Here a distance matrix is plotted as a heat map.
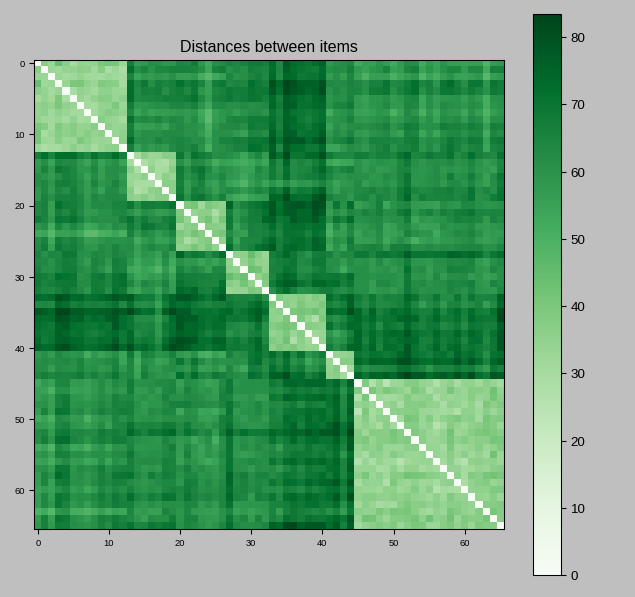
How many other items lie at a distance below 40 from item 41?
3
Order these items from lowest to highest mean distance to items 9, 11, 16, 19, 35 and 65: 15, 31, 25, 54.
15, 54, 25, 31
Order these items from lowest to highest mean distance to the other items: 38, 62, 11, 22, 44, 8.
62, 8, 11, 22, 38, 44
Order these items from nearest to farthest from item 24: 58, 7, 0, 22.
22, 7, 0, 58
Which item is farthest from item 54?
44
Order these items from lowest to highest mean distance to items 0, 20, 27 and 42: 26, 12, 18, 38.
12, 26, 18, 38
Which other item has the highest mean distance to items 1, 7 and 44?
35
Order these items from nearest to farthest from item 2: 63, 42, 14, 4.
4, 63, 14, 42
